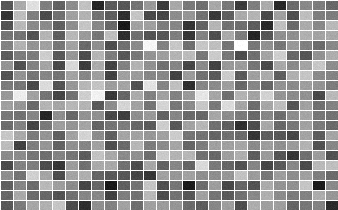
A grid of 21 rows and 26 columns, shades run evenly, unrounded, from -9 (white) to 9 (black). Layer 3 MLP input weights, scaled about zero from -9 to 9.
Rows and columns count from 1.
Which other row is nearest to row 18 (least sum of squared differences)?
15
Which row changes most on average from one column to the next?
7
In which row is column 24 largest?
17
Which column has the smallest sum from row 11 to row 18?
13
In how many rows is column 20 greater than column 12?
15
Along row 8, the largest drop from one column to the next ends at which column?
18
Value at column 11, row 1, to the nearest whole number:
1
